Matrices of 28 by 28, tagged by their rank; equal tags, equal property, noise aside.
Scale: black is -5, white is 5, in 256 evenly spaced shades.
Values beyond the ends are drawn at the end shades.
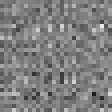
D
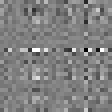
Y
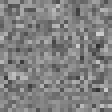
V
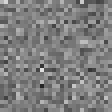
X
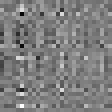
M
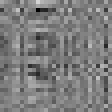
M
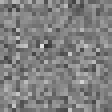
V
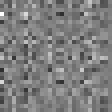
M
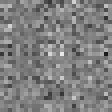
D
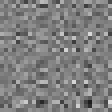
M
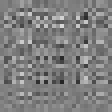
Y
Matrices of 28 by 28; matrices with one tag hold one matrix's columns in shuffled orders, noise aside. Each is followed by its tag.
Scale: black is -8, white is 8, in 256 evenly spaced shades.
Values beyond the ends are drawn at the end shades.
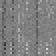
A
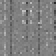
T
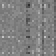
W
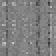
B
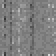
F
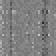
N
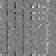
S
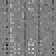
A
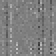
A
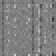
F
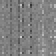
W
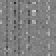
T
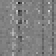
T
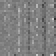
F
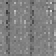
T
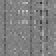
T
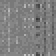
F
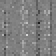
N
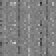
B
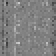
B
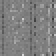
F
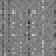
N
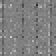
W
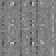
B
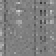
T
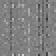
F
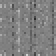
F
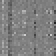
N
